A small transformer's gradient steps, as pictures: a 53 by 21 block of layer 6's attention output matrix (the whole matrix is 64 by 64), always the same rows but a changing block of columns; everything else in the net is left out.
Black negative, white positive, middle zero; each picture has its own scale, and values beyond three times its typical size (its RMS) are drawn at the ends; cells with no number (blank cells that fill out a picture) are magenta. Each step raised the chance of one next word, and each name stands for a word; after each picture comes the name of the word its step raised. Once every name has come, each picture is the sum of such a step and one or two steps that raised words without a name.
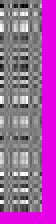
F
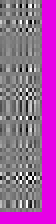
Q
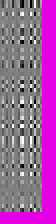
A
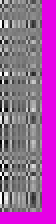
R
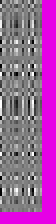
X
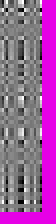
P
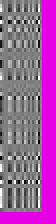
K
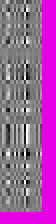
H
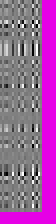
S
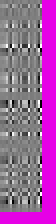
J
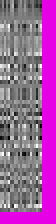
H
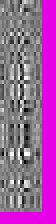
H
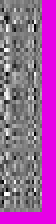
K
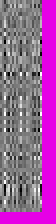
X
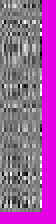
S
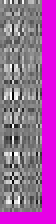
H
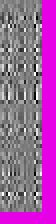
S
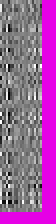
P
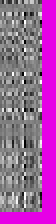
R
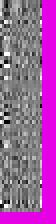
K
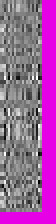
H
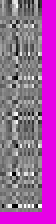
S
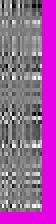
Q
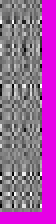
S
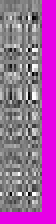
J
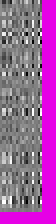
X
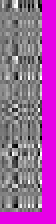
H
